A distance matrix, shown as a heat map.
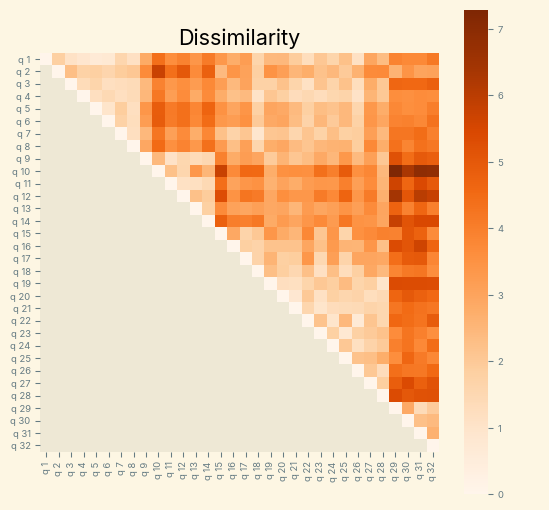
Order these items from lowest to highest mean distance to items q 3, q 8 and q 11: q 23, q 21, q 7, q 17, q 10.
q 7, q 21, q 23, q 17, q 10
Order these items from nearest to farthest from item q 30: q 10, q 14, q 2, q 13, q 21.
q 2, q 13, q 21, q 14, q 10
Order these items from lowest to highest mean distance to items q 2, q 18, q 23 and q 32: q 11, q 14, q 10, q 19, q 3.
q 3, q 19, q 11, q 14, q 10
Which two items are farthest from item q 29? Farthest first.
q 10, q 12
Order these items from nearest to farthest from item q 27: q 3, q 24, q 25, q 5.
q 24, q 25, q 3, q 5
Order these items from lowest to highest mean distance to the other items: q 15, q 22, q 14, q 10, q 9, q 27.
q 22, q 9, q 27, q 15, q 14, q 10
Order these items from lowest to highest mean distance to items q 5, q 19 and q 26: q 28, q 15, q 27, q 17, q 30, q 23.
q 28, q 23, q 27, q 17, q 15, q 30
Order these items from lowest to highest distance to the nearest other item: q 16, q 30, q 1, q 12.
q 1, q 12, q 16, q 30
